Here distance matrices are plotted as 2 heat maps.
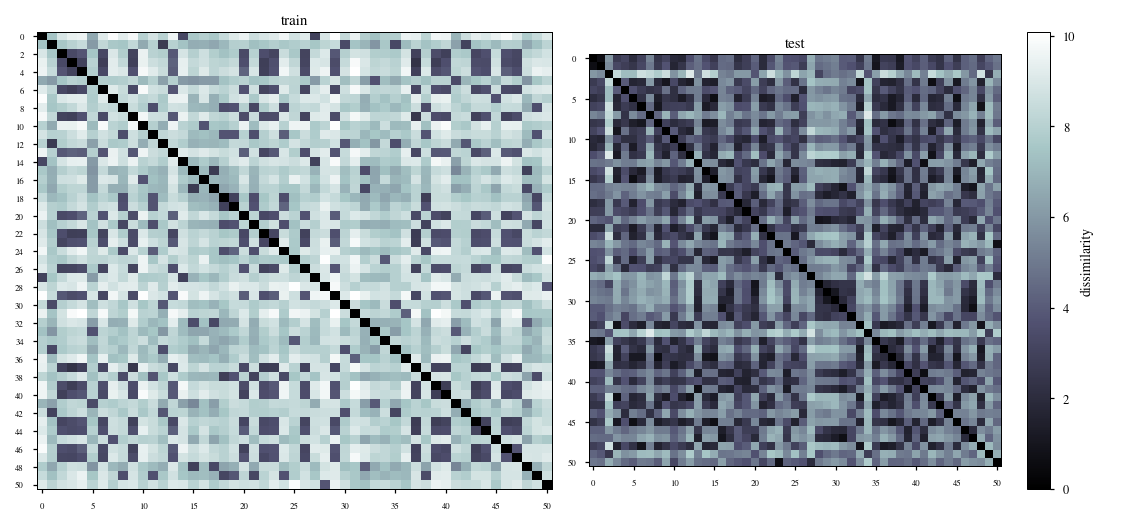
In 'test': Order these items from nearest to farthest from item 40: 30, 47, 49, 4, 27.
4, 47, 30, 27, 49
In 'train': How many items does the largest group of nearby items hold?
18
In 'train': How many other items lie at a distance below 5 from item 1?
4
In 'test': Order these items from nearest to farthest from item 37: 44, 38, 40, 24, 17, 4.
38, 40, 4, 24, 44, 17
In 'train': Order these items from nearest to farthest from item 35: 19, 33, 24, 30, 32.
30, 33, 32, 24, 19
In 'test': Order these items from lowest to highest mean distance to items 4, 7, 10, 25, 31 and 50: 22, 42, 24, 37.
37, 24, 22, 42
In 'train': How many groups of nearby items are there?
11
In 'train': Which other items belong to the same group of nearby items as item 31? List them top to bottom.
36
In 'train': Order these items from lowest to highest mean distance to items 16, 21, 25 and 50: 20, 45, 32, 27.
32, 45, 27, 20
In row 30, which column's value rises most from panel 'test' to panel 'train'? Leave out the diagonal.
29
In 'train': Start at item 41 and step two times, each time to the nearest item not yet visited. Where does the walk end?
33
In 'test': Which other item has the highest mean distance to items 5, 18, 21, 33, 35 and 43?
2
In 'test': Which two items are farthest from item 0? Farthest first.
27, 2
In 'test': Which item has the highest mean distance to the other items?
34
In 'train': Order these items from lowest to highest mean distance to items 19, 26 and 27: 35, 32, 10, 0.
0, 32, 35, 10
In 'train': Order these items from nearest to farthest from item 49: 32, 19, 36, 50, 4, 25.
19, 32, 36, 25, 50, 4
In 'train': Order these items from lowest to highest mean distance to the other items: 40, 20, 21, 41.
20, 40, 21, 41
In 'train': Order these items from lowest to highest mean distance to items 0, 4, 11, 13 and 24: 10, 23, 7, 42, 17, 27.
23, 27, 17, 42, 10, 7
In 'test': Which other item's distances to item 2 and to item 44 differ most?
7
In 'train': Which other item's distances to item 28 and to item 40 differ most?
39
